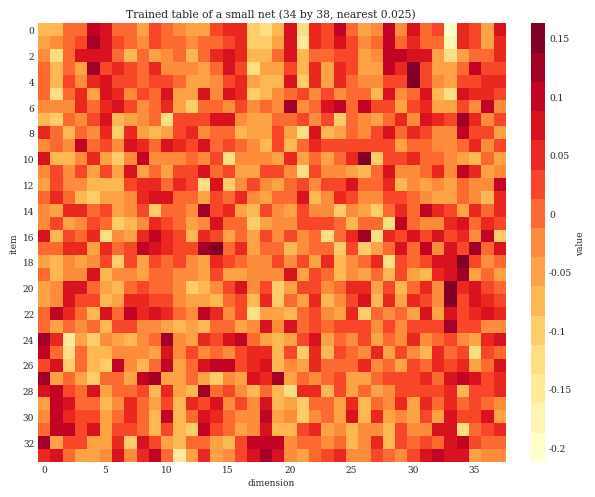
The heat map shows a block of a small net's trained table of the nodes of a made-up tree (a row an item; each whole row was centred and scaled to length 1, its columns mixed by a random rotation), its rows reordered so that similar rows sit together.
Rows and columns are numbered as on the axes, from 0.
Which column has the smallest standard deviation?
22
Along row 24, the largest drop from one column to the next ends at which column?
2
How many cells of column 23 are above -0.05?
24
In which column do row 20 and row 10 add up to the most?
26
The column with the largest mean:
34
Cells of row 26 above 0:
17
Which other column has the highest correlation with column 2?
35
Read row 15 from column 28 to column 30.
-0.125 0.1 0
